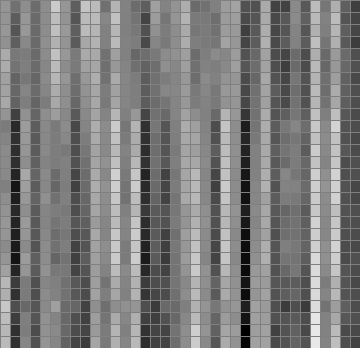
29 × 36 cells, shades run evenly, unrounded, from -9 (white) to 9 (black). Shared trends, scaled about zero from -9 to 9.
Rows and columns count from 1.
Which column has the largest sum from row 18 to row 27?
25
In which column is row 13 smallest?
32
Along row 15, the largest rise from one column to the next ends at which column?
15
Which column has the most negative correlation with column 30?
1
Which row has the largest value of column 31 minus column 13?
26
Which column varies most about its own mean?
9
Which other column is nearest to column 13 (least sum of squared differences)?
21
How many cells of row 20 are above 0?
18
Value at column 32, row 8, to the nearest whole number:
-4
